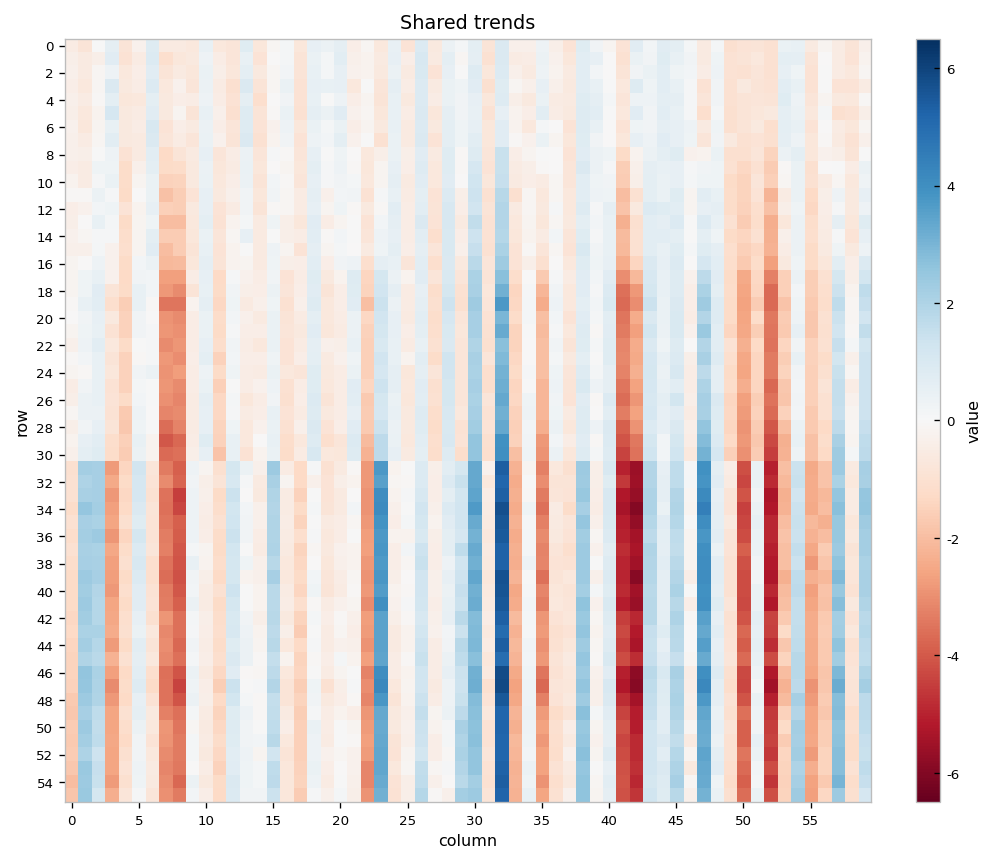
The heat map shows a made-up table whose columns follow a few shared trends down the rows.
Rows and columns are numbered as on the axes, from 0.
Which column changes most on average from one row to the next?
42
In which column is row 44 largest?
32
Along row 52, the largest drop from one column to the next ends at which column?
33
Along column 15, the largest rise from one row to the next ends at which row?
31
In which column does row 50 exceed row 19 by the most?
29
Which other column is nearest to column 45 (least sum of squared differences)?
43
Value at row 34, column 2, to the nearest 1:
2
